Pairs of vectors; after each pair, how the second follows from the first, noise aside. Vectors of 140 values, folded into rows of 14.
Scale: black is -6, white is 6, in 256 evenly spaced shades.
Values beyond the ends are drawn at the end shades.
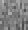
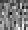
negated, scaled up.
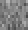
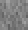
shrunk.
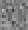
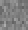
wrapped around, negated, shrunk.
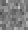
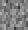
negated.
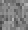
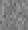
wrapped around, negated, shrunk.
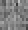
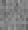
shrunk.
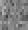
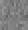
shrunk.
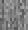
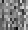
scaled up.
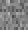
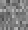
negated.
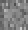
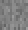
wrapped around, negated, shrunk.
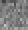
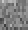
negated.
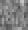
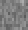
shrunk.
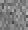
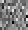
scaled up.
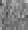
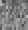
negated.
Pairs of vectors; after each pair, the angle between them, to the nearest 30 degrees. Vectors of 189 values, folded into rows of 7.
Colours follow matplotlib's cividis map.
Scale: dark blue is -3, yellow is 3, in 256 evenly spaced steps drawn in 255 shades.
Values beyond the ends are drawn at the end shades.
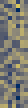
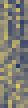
150 degrees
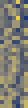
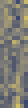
150 degrees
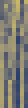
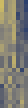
90 degrees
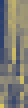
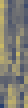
150 degrees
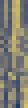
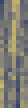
30 degrees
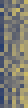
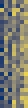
30 degrees
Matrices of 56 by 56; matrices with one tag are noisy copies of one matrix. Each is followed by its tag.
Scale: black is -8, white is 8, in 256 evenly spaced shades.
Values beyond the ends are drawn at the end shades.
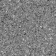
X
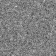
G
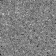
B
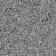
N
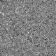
B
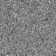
N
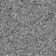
N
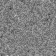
N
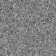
N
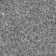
B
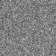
X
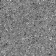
X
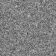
G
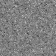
G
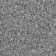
G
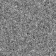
G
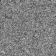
X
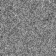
N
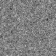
N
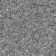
X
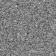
G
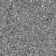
N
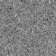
N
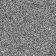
X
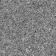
X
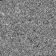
B
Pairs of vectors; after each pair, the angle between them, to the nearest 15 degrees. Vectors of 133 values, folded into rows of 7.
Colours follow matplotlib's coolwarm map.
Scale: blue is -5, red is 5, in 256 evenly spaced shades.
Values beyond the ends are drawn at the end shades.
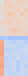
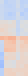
150 degrees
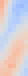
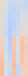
60 degrees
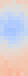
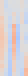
90 degrees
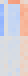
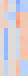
90 degrees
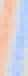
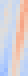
135 degrees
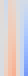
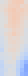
60 degrees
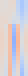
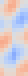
75 degrees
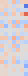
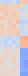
75 degrees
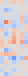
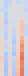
90 degrees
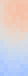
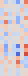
90 degrees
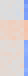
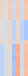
120 degrees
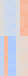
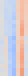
45 degrees
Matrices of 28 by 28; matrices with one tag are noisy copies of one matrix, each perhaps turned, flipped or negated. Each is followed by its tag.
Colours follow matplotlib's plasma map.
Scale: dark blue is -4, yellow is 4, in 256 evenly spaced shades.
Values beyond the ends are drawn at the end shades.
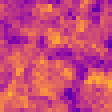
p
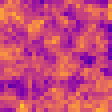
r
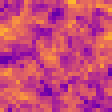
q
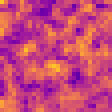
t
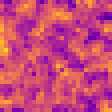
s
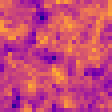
p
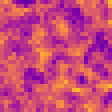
t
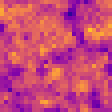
p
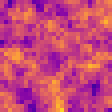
q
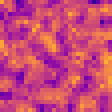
s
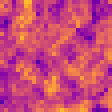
r
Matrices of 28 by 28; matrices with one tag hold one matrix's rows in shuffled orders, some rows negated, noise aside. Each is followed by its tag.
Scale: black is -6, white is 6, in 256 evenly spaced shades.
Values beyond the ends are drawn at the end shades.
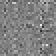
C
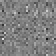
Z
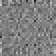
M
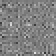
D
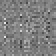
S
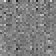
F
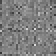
M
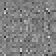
S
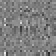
S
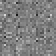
F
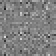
S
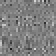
D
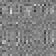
D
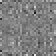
M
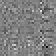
C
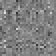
F
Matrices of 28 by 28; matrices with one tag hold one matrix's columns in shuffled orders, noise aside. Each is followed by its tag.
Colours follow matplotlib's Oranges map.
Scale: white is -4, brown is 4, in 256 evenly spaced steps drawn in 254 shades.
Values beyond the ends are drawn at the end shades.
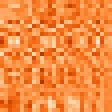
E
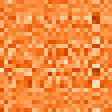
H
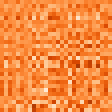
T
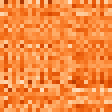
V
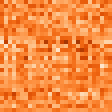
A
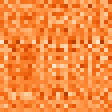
A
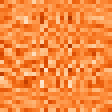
H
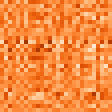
A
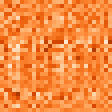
A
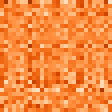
V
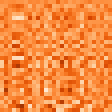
T
